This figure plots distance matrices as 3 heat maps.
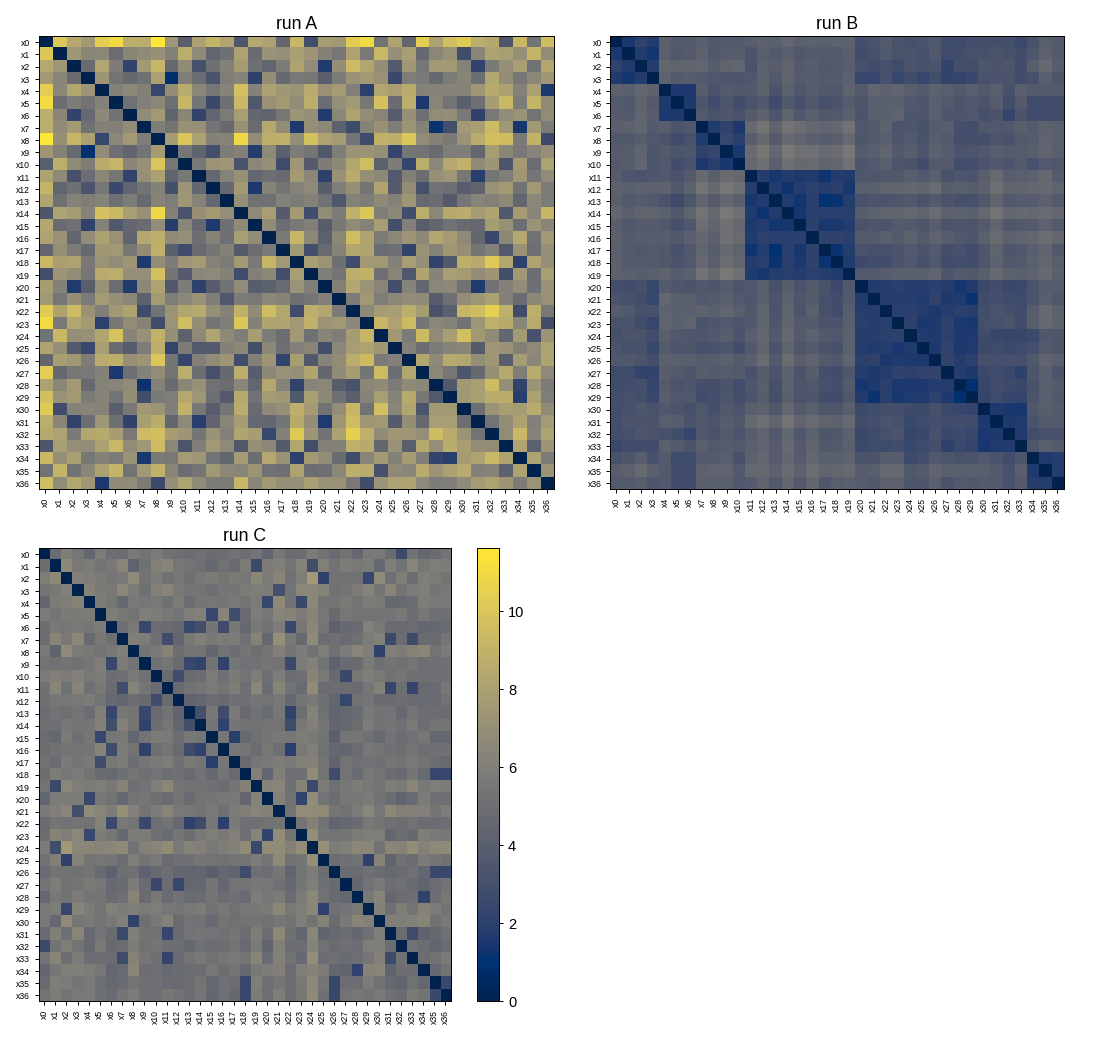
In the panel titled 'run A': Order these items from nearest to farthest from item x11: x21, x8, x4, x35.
x35, x4, x21, x8
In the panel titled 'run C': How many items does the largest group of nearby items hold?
6
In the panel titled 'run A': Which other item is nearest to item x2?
x20
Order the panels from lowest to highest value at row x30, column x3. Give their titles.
run B, run C, run A
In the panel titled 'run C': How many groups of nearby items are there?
12
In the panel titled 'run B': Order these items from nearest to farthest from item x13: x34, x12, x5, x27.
x12, x5, x27, x34
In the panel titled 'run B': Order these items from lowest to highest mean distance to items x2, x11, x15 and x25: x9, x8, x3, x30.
x3, x30, x8, x9
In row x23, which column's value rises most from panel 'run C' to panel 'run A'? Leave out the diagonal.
x0
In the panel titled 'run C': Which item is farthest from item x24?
x2
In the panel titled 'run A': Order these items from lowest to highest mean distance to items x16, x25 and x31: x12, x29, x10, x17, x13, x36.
x12, x17, x13, x10, x29, x36
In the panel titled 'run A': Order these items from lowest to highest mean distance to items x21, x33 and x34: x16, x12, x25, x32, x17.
x17, x12, x25, x16, x32
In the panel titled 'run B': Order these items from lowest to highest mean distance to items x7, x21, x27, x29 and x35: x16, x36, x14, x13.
x36, x13, x16, x14
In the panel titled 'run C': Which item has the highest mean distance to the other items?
x24
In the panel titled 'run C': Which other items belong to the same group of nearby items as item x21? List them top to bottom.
x3
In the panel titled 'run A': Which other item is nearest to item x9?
x3
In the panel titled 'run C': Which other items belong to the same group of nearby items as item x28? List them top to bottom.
x34
